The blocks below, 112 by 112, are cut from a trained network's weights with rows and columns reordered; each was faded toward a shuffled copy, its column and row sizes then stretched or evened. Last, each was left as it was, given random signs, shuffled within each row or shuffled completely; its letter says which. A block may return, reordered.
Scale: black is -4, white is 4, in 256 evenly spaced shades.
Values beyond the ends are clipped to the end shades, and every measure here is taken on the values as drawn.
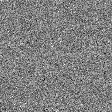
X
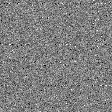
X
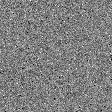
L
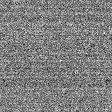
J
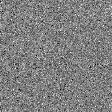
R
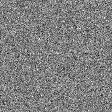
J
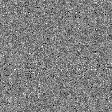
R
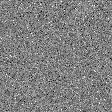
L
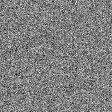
X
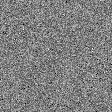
L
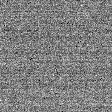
R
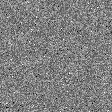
L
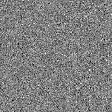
R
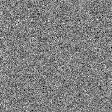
R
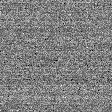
J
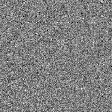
R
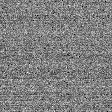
R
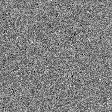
X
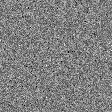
L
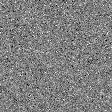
L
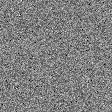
L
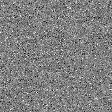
J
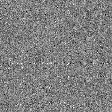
R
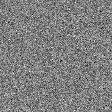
X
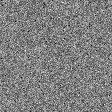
L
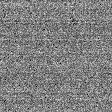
J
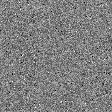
X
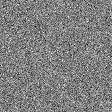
L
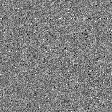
R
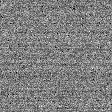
J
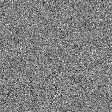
J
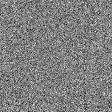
X
